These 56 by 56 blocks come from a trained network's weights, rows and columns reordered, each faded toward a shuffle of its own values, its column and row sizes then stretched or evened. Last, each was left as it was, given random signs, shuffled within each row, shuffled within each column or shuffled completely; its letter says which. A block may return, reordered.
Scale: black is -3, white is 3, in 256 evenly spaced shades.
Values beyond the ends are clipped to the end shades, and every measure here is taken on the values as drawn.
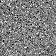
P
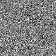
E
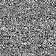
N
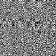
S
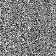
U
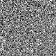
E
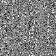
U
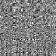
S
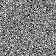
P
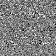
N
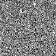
U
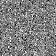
U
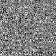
S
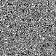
N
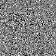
E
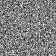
P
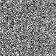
U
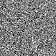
P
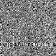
S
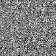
E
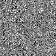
U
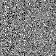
U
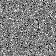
P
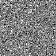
U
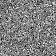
P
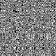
S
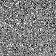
N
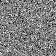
P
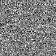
N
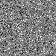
P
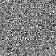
S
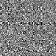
S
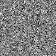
U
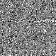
E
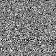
N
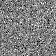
P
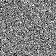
P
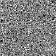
E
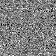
N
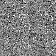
U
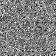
N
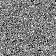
P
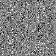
U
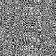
S
